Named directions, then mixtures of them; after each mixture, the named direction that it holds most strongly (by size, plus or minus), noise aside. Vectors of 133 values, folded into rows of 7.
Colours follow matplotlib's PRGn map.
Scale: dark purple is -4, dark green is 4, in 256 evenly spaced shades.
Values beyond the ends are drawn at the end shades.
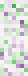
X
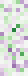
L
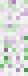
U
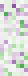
X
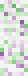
X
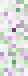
L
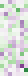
X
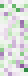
X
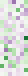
U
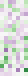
U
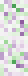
X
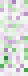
U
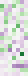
L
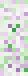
U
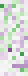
L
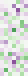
X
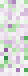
U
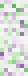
X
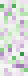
X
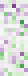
X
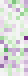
U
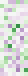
U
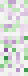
U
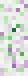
L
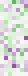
L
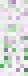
U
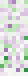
U
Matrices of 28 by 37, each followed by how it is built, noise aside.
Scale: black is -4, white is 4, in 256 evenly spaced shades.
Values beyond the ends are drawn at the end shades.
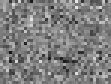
uneven rows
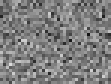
repeating columns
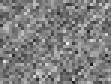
Hankel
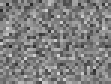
repeating columns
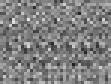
repeating columns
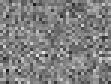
blocks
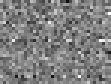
uneven rows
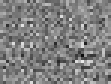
low rank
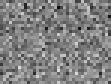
repeating columns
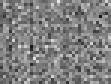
blocks
